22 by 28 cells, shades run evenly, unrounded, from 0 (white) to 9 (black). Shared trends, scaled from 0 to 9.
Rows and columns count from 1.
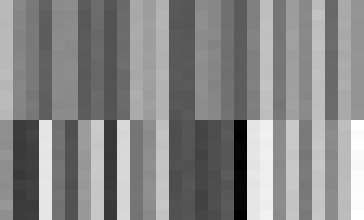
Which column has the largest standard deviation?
4
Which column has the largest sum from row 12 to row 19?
19
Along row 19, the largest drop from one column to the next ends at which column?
20
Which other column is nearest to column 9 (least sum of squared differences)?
14
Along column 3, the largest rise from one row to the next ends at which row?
13
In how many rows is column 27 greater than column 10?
10
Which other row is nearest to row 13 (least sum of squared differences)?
15
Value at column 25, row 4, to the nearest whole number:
2
